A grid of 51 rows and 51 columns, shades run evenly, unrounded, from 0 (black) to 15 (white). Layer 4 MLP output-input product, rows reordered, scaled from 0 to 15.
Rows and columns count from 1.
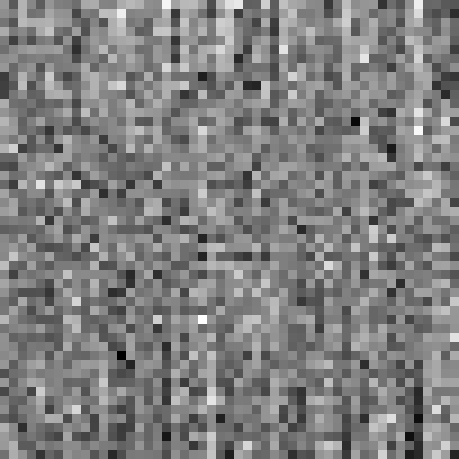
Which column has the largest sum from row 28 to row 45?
24
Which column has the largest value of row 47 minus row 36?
44
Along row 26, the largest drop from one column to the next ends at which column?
34
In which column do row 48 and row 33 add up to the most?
42
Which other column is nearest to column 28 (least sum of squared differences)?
38
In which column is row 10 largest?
14
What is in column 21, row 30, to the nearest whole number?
5
